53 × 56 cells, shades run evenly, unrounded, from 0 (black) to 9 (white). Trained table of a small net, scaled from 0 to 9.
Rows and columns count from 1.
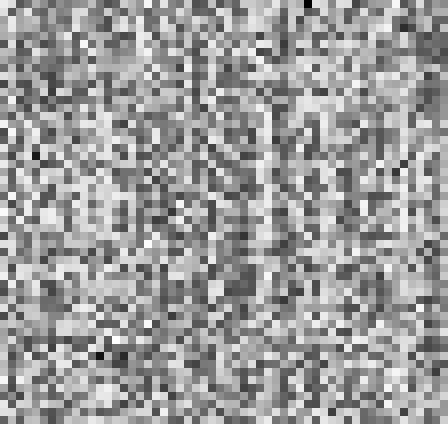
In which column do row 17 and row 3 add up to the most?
2
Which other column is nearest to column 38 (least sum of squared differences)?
24
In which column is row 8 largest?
33
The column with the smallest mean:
36
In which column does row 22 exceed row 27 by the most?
22
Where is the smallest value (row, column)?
1, 39
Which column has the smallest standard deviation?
42
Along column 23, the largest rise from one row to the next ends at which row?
26
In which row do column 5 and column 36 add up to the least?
20
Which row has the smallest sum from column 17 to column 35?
28
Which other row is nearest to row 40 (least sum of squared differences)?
53
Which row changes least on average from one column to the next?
8
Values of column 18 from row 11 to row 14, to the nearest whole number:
6 7 5 8
